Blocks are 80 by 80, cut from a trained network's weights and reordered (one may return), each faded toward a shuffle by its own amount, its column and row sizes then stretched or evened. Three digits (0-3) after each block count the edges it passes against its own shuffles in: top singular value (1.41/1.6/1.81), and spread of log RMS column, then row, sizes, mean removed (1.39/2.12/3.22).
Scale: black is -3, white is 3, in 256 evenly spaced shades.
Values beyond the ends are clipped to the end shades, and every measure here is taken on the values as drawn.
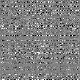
0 2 3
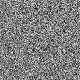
2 0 0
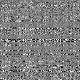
1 0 3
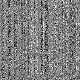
3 2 0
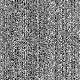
3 2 0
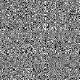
2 2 2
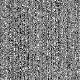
2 2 0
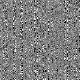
1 3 1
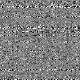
0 1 3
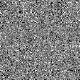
0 1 2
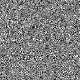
0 1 2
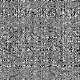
2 0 3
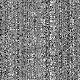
3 2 1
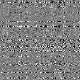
3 2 3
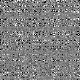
0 2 3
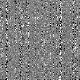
0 3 1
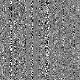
1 3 0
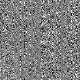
0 3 0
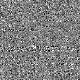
0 1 2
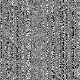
2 3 0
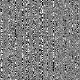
1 3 0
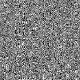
1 2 1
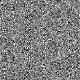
2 2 0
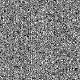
0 1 1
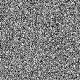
0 0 0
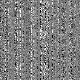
2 3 0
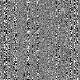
2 3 0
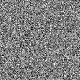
1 1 0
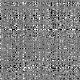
2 2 3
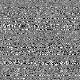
2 0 3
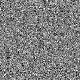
1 1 0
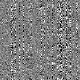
2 3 1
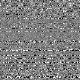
2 1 3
